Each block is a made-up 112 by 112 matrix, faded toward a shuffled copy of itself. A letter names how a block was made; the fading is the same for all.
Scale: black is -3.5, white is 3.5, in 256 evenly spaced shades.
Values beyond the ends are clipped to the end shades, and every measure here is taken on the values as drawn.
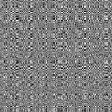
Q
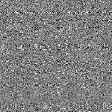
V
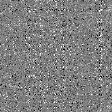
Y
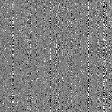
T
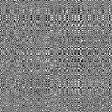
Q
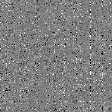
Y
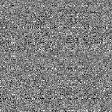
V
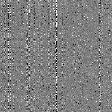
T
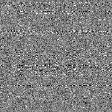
V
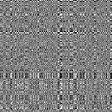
Q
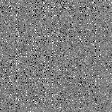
Y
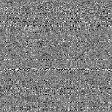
V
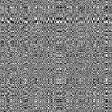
Q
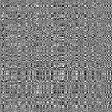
Q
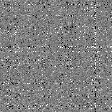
Y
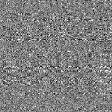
V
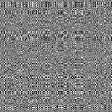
Q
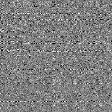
V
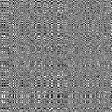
Q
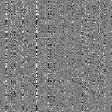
T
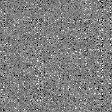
Y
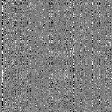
T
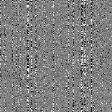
T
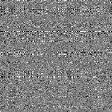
V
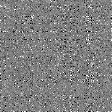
Y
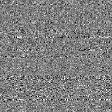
V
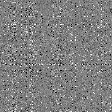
Y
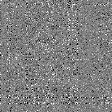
Y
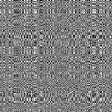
Q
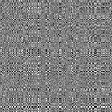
Q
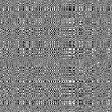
Q
